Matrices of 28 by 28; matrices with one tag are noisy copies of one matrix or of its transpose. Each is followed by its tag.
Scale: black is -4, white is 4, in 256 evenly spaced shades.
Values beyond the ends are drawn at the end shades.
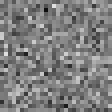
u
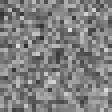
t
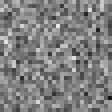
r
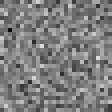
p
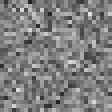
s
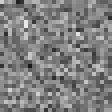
r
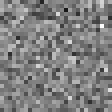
r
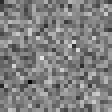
s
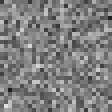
p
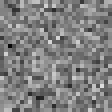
u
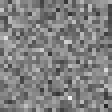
r
